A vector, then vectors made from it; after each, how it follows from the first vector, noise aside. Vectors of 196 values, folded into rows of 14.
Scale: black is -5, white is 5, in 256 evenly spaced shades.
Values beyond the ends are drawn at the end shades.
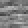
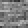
wrapped around.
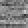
wrapped around, negated.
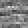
copied.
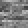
wrapped around.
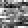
wrapped around, scaled up.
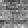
wrapped around, negated.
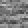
wrapped around.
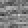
copied.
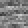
copied.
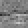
partly zeroed.
